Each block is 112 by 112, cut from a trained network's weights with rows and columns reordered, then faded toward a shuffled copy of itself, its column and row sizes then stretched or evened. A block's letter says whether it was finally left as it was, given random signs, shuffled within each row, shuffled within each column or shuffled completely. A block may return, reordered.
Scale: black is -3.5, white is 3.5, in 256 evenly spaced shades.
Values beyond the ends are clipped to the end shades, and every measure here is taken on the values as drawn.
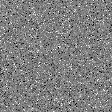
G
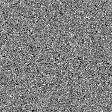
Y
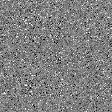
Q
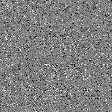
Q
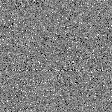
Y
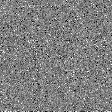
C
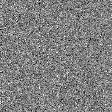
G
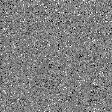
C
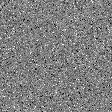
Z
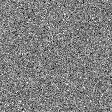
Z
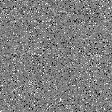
Q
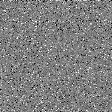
Y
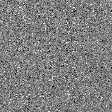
C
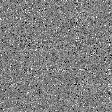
C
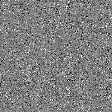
C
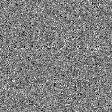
Q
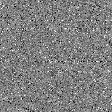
Q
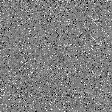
C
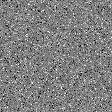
Z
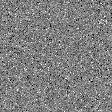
G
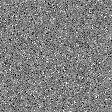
Z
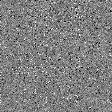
C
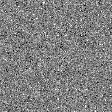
C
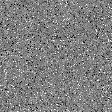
G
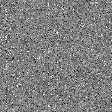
G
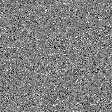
Y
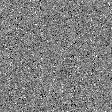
G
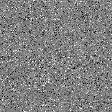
C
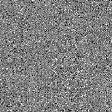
Q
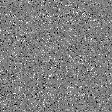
Q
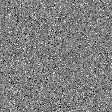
G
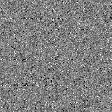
Q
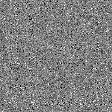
C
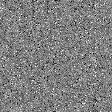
G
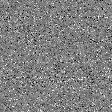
Y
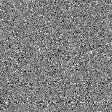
Y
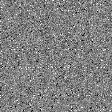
C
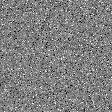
Z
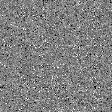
C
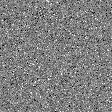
Z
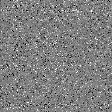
C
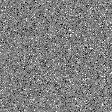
G
